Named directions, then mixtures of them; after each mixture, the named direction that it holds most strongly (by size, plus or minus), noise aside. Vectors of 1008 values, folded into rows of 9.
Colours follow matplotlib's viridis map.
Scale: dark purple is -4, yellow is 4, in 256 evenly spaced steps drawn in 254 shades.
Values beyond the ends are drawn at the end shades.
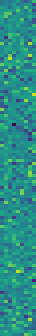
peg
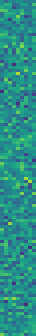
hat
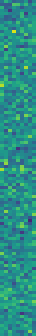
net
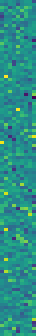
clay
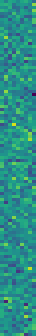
peg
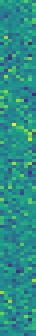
peg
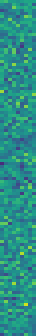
hat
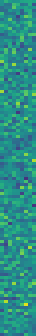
hat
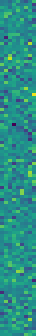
peg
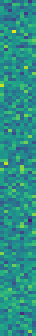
net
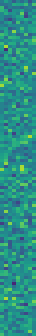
net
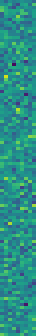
hat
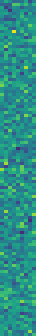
net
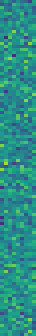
net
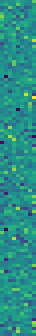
clay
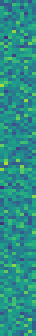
net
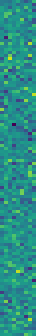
peg
